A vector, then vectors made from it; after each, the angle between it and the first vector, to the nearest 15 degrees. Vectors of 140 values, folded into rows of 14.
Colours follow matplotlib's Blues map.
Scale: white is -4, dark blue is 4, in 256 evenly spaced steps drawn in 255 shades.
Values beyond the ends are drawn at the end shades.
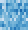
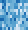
150 degrees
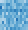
45 degrees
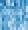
105 degrees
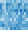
15 degrees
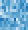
105 degrees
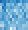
135 degrees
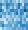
45 degrees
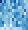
90 degrees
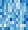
105 degrees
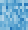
45 degrees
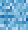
105 degrees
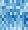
105 degrees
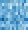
120 degrees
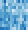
120 degrees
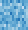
105 degrees
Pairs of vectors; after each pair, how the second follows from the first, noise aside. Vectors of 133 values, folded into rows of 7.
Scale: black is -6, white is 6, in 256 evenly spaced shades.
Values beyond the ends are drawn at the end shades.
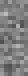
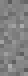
negated, partly zeroed.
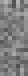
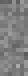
negated, shrunk.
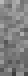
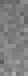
negated, shrunk.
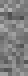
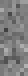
reversed, partly zeroed.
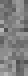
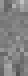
reversed, partly zeroed.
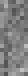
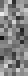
wrapped around, scaled up.
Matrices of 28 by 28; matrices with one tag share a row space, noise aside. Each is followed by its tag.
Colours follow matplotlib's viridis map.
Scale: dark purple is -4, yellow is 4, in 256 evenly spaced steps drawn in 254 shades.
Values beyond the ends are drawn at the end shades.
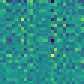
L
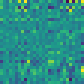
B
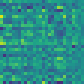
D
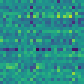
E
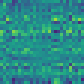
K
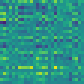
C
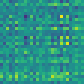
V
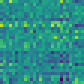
V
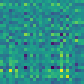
V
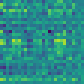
D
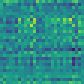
E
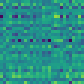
K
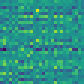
C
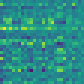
D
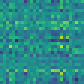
V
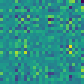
B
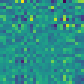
L
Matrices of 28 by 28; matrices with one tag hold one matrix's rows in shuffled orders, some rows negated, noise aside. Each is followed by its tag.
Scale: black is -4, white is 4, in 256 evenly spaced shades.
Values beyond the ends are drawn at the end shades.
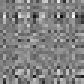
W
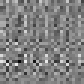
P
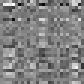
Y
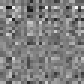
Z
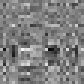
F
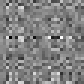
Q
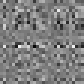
W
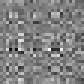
Q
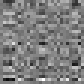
Y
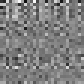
P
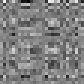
F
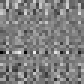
P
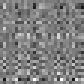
W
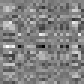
Y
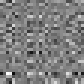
Z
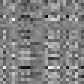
F
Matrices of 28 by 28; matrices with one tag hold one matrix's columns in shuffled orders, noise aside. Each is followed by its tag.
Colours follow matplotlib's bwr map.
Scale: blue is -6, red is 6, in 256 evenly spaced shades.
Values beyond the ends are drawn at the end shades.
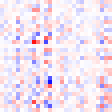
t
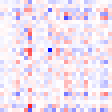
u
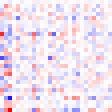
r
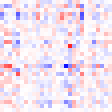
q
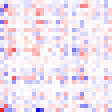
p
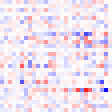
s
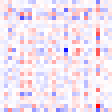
u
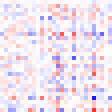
r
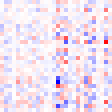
t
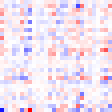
p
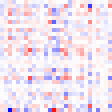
p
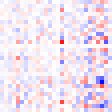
t
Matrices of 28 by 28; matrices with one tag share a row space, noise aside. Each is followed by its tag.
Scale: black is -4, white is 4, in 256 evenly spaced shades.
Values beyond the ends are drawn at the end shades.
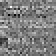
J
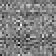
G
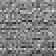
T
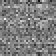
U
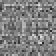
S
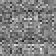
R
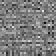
T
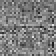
T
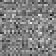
S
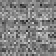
U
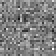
G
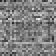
T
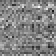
T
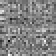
J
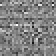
R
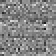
J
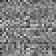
G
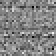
T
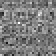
S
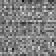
T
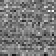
T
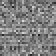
S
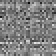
G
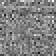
T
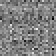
R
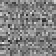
J
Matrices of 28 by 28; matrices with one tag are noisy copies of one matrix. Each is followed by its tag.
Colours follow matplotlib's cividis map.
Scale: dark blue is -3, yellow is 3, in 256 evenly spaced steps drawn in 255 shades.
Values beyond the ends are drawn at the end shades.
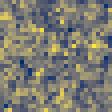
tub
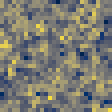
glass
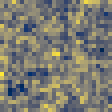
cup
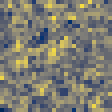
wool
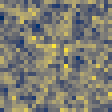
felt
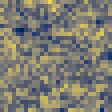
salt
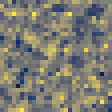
felt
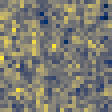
tub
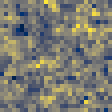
salt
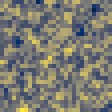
felt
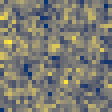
tub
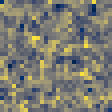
felt
